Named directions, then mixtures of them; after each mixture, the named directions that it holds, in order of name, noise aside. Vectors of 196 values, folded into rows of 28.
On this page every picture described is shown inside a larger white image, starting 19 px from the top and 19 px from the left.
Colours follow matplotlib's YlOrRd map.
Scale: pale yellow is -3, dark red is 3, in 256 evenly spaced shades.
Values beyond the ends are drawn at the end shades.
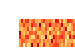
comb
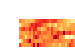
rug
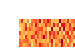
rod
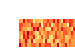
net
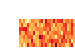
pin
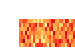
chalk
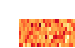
comb, net, rug.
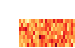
pin.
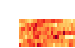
rug.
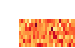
chalk, rod, rug.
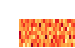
comb.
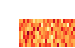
net.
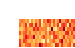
chalk, net, rod.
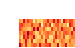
net.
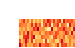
net, rod.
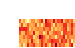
pin.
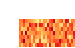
chalk.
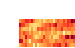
rug.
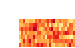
chalk, comb, rug.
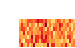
chalk.
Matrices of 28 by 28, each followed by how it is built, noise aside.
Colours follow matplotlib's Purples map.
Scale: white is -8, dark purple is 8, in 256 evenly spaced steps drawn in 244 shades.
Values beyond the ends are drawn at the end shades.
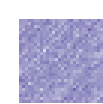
Hankel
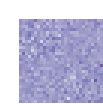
block diagonal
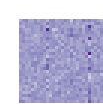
uneven columns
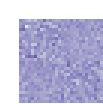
block diagonal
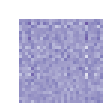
low rank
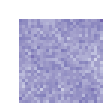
smooth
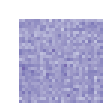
blocks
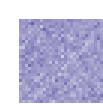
Hankel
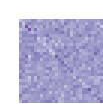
diagonal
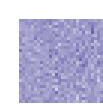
uneven columns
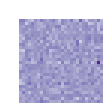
low rank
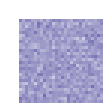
blocks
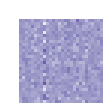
uneven columns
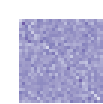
diagonal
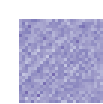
Hankel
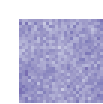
smooth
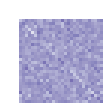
diagonal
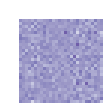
low rank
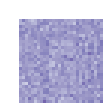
blocks
